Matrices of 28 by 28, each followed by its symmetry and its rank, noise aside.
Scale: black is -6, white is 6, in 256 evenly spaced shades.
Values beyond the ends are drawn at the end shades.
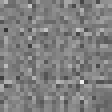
no symmetry, rank six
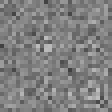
symmetric, rank six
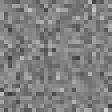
antisymmetric, rank eight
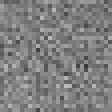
antisymmetric, rank eight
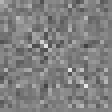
symmetric, rank four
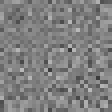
symmetric, rank four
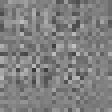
no symmetry, rank four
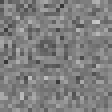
symmetric, rank eight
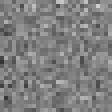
antisymmetric, rank six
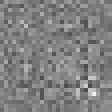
symmetric, rank four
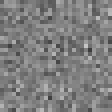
no symmetry, rank six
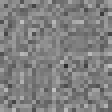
symmetric, rank eight
